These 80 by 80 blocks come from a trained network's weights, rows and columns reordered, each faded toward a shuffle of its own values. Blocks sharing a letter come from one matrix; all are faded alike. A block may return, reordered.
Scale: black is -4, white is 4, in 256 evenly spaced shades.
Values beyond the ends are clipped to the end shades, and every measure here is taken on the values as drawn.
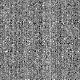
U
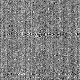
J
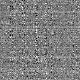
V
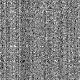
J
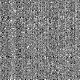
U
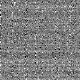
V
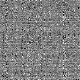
V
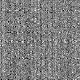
U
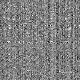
J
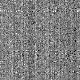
U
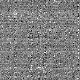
V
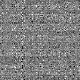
V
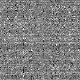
V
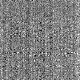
U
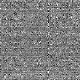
V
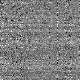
V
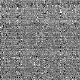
V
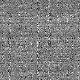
V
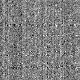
U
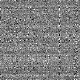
V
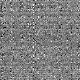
V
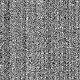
J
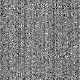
U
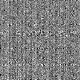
J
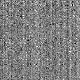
U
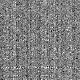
J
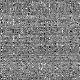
V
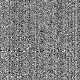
U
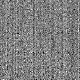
U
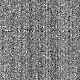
J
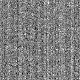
U
